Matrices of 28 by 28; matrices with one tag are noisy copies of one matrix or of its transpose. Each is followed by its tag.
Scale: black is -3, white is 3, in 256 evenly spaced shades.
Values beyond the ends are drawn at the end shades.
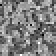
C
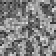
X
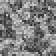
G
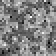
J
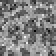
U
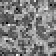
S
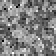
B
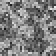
G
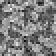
C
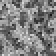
B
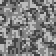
C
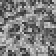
U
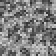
U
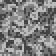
C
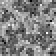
G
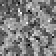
X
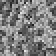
U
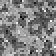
B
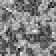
G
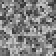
S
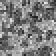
J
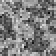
G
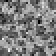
S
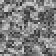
C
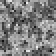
J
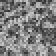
U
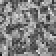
C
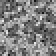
U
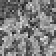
X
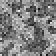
G
